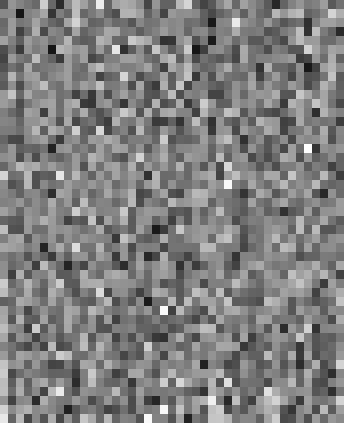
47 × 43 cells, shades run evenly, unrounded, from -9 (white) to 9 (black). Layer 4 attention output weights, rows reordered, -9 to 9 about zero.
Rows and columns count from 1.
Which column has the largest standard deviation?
21
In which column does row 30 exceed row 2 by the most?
16
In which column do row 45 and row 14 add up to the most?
20
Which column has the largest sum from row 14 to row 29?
31
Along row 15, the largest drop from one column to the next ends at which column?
13
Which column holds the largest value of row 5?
27
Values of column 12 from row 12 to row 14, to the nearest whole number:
5 2 1
